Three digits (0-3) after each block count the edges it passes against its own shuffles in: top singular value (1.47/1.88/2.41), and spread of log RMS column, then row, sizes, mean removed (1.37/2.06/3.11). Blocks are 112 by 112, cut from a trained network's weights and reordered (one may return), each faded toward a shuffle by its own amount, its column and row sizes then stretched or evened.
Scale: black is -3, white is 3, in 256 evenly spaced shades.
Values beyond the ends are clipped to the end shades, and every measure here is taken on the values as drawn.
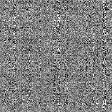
0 3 2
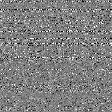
2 0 3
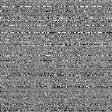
1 2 3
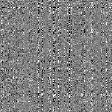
1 3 2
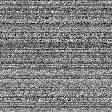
3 0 2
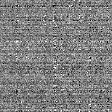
2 2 2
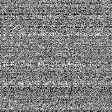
2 2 2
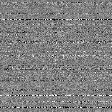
1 1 3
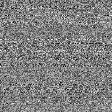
0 0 3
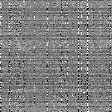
3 3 0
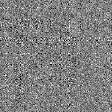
1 2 2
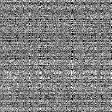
3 3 1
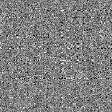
1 1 2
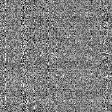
0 3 0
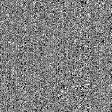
1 2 0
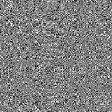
3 2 2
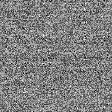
0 2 1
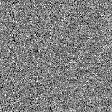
1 1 0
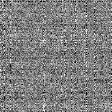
1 3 1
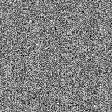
2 0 0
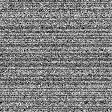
3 0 0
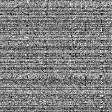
3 2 0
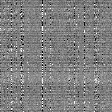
3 3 0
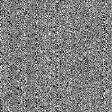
1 3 0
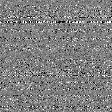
2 0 3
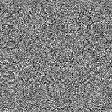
2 0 1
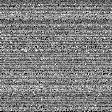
3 1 2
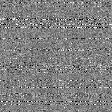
1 0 3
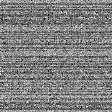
3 1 0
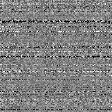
2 2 3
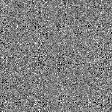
0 2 2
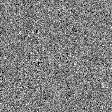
0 1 0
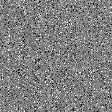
0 2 0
